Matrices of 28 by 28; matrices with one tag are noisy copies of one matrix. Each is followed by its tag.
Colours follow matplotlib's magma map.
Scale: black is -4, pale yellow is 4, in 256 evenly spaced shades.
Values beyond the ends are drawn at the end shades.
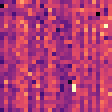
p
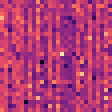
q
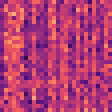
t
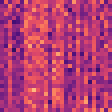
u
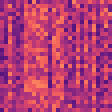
u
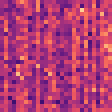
p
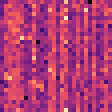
t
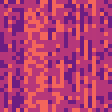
u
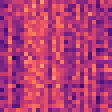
u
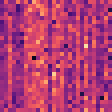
u
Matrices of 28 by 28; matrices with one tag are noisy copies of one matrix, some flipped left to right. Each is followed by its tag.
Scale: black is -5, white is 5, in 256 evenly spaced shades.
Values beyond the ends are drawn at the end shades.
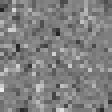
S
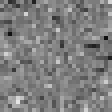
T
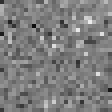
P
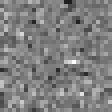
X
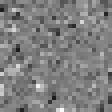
S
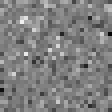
P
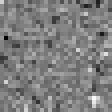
T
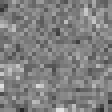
S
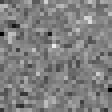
P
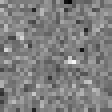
X
